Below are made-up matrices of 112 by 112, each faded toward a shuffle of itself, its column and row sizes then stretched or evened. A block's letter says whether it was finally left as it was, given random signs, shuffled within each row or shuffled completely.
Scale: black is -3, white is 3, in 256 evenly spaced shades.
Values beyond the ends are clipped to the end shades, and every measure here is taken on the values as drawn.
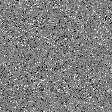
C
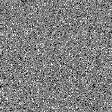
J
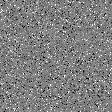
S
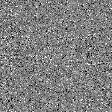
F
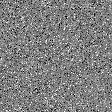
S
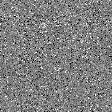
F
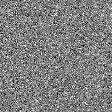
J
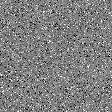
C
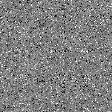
F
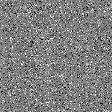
J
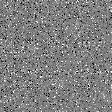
F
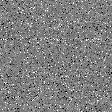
C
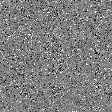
F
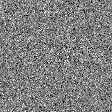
C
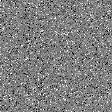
F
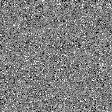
F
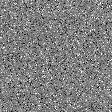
S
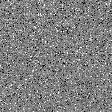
C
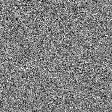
C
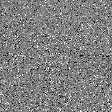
F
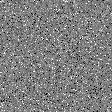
S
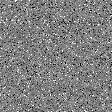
C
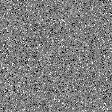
F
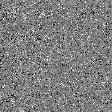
F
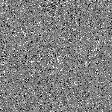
F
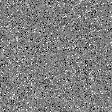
F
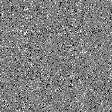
J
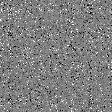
F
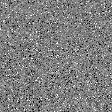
F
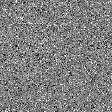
F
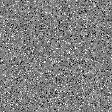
F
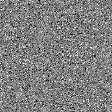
F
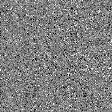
J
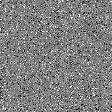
F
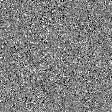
F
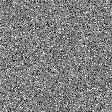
C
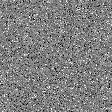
S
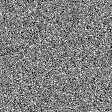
S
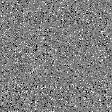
J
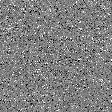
C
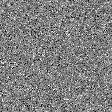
C
